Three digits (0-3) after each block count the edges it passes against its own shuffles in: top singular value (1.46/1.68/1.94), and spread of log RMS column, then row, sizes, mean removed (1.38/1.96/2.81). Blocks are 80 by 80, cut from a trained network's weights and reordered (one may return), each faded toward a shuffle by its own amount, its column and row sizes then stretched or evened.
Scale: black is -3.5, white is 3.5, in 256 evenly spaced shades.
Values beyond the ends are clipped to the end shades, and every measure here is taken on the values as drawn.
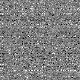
1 1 2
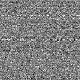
2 0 2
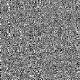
1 2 1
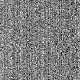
2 1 0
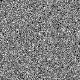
0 1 0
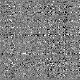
0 2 3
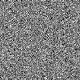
1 1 0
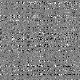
0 2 3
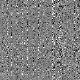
0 3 1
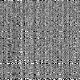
3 1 3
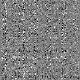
0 3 1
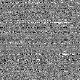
1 0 3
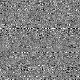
1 0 3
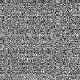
3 2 0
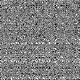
2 2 2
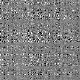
1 2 3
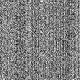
3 0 0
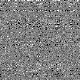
0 1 3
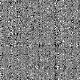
0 2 2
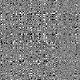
3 3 3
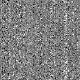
0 2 0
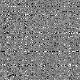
0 2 3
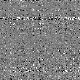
0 2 3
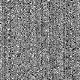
1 1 0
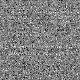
0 1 1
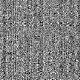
2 0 2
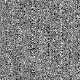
0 2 0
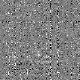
0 3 2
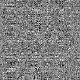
2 2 0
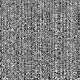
3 1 2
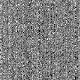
1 2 0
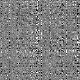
2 3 2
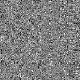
1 2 1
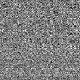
3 1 2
